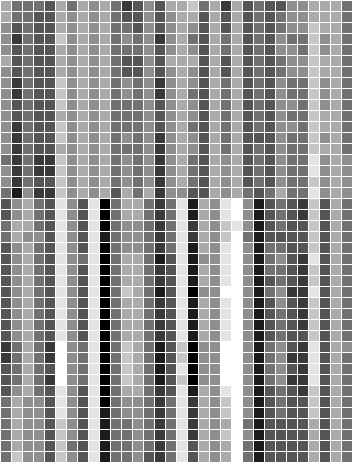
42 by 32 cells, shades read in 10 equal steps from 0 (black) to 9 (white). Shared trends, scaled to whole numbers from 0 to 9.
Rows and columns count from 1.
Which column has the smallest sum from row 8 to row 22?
15
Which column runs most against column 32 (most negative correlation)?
5
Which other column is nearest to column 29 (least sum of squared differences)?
6
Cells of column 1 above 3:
26
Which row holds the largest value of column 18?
1
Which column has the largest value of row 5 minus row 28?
10
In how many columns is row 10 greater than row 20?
13
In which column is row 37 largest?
22
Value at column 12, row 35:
7
